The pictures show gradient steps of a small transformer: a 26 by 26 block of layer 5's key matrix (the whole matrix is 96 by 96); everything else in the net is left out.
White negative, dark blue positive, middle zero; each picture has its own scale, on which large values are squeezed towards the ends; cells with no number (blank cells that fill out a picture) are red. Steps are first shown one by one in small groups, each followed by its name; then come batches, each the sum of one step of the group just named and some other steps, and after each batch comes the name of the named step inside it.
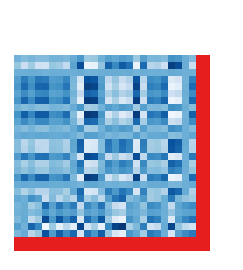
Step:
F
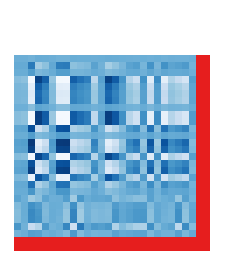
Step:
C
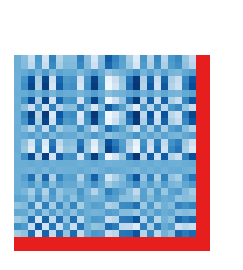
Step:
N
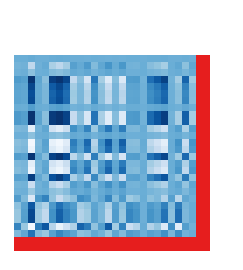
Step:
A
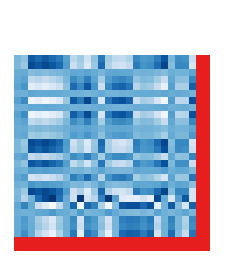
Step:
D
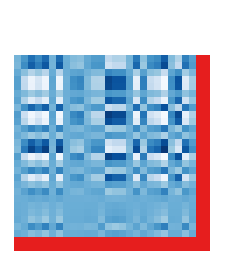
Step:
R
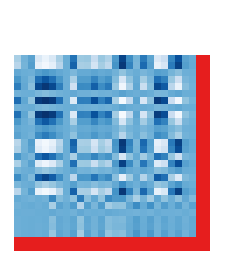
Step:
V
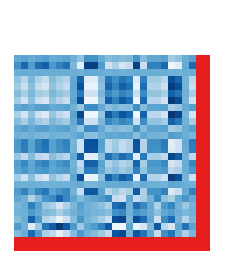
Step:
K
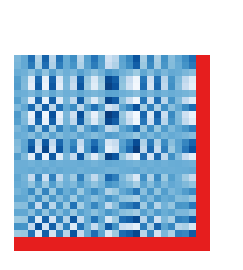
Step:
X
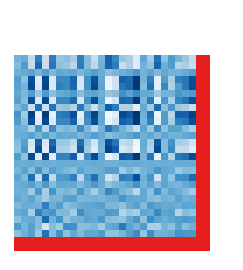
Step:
N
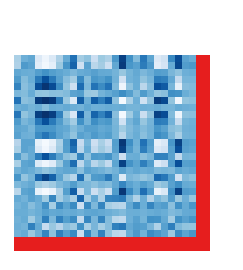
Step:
V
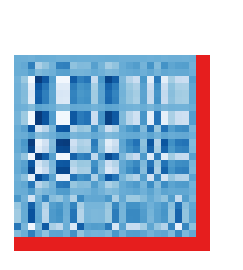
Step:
C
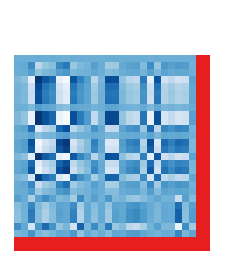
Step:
C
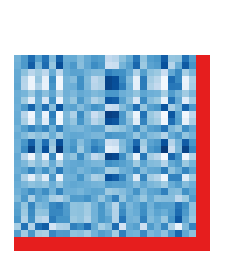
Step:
R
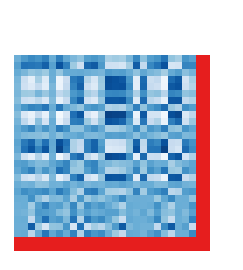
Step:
R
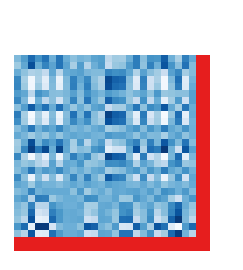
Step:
R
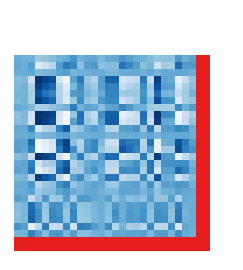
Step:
C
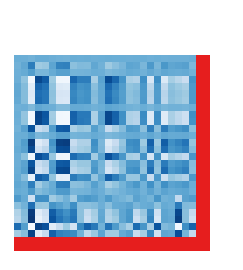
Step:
C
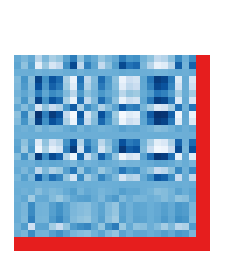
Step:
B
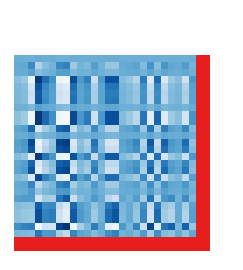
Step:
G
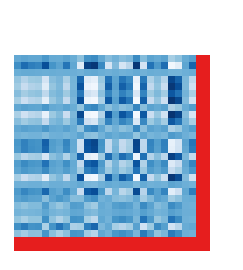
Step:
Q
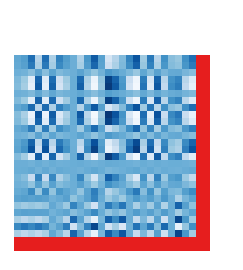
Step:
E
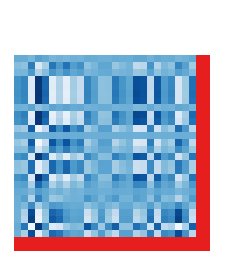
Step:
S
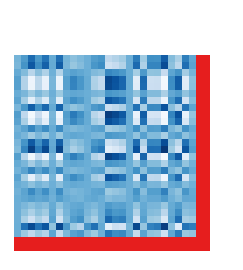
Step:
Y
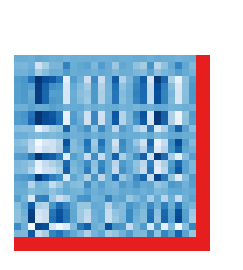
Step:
S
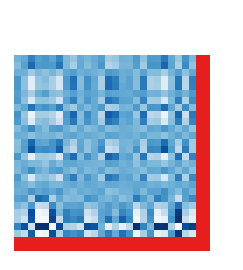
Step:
Y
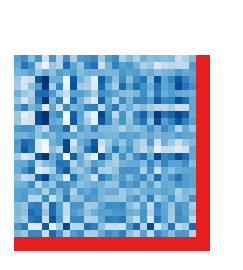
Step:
G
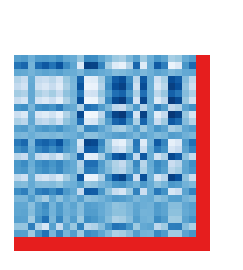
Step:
Q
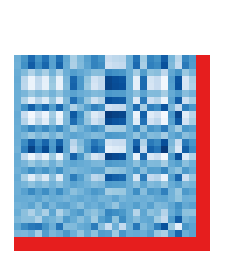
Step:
Y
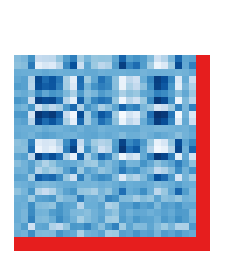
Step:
B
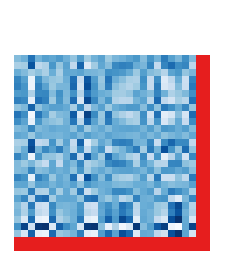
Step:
Y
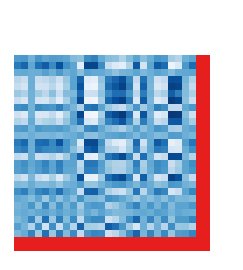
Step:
Q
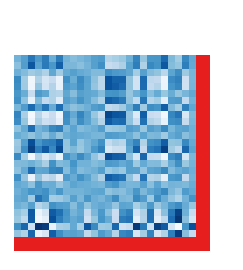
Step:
Y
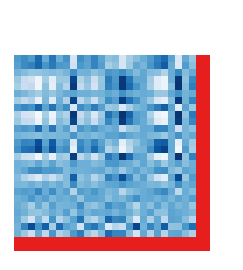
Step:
Y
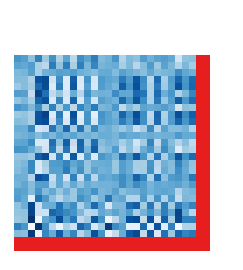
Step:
S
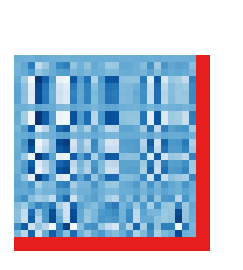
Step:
G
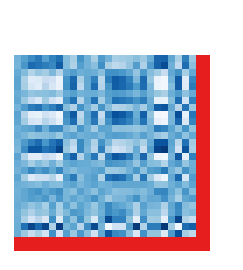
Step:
Y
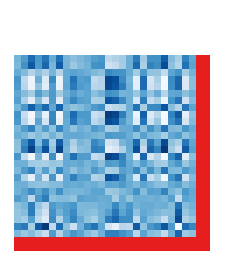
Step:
Y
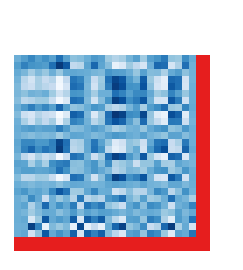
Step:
Y
